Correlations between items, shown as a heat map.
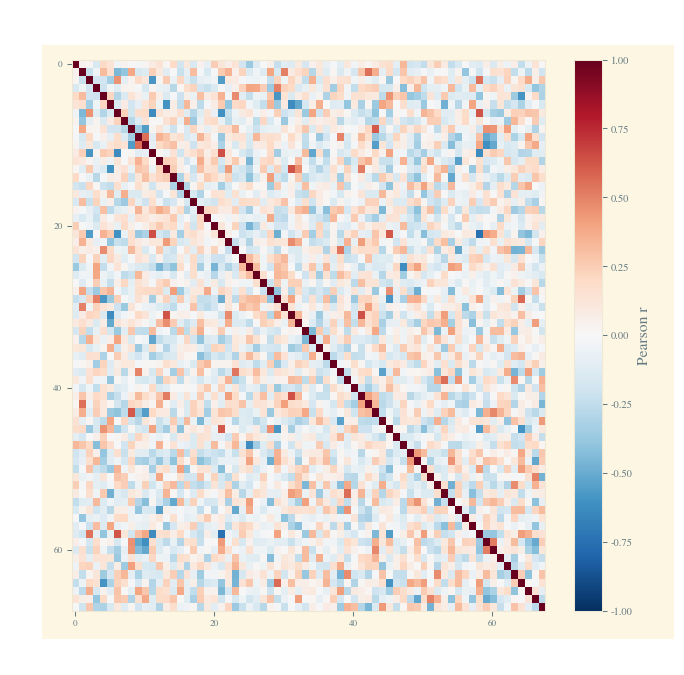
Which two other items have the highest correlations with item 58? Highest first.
6, 2
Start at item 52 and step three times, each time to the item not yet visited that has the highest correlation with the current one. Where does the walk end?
53
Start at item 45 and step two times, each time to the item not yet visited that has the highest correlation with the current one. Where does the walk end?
11
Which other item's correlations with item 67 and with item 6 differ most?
51
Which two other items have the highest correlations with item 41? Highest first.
31, 13
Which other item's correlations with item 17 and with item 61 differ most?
28
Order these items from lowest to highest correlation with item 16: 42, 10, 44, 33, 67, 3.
33, 42, 67, 10, 3, 44
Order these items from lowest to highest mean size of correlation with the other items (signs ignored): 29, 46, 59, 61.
46, 61, 59, 29
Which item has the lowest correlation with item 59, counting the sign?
10
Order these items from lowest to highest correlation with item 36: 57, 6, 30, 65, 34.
65, 57, 30, 6, 34
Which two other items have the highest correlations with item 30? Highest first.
1, 42
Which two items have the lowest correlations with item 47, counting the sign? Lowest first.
25, 3
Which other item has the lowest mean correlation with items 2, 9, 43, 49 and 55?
5
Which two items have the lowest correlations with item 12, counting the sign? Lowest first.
55, 25
